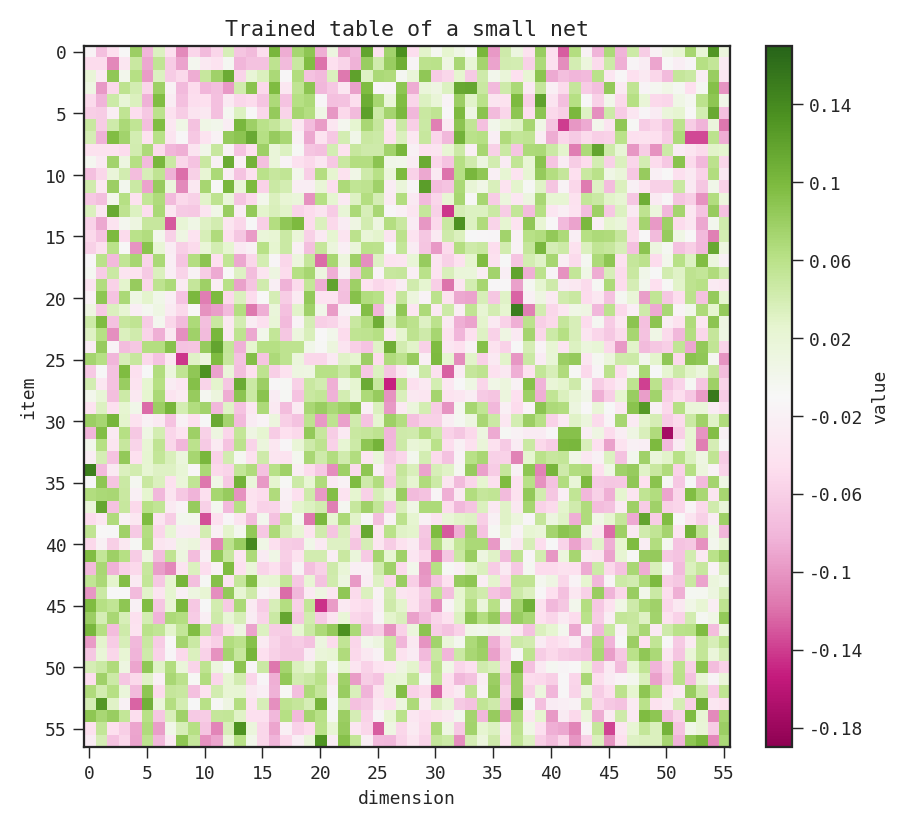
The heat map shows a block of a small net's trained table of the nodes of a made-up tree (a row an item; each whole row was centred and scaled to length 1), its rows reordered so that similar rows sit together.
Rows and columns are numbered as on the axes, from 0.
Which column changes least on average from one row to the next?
16
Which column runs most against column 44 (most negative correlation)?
19
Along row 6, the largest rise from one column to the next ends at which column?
6
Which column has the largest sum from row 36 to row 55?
5
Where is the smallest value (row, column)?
31, 50
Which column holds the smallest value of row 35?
10
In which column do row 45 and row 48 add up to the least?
29
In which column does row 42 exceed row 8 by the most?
47
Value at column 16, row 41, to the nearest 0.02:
0
